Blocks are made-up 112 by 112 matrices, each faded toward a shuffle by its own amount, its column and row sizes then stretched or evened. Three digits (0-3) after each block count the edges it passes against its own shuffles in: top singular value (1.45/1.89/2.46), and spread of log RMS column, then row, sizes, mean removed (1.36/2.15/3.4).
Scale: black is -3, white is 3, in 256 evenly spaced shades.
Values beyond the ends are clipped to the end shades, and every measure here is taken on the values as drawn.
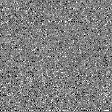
1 1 2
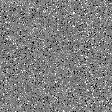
0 1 0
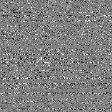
0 1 3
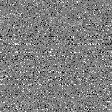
2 0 2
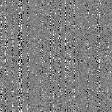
2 3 1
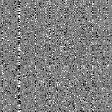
3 2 0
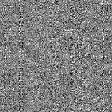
2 2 0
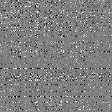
2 2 3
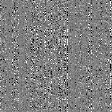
1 3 1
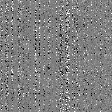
1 3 1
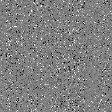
0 2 1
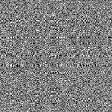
3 1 2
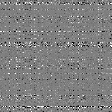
3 2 3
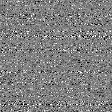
0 0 3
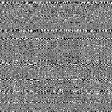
3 0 3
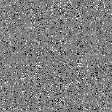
0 2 2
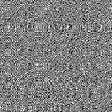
3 1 1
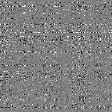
0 2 3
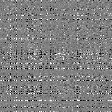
3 2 3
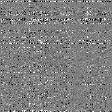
1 2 3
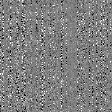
1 3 1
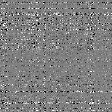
0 2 3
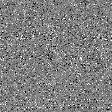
0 1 2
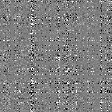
1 3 3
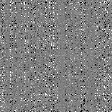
0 3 2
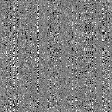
2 3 1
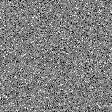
1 0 0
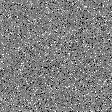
0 0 0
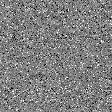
0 0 1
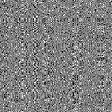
3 2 0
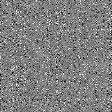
1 2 1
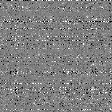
1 1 3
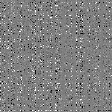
1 3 2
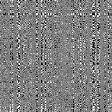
3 3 2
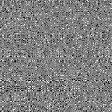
3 0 2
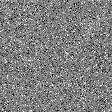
0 0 0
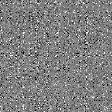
1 2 2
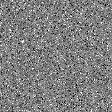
0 1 0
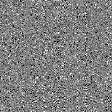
2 2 1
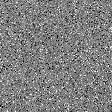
1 0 0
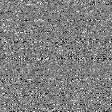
0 0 3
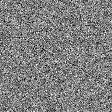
0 0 0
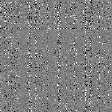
1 3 2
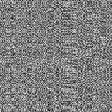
3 1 0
